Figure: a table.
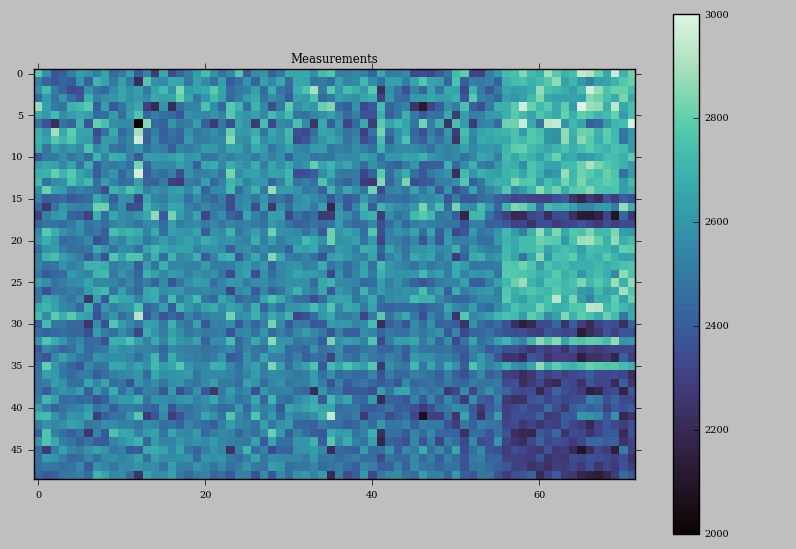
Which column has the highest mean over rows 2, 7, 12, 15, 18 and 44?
12
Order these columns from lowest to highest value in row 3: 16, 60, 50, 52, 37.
37, 16, 50, 52, 60
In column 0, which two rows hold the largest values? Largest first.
4, 0
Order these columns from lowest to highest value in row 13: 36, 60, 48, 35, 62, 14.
14, 36, 48, 35, 60, 62
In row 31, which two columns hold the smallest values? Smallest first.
65, 66
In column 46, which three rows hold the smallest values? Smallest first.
41, 4, 40
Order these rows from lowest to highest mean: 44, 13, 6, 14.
44, 6, 13, 14
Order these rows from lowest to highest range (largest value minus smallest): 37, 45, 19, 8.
37, 19, 45, 8
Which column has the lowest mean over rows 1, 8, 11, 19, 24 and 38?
50
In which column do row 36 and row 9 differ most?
58
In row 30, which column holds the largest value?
28
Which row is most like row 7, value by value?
29
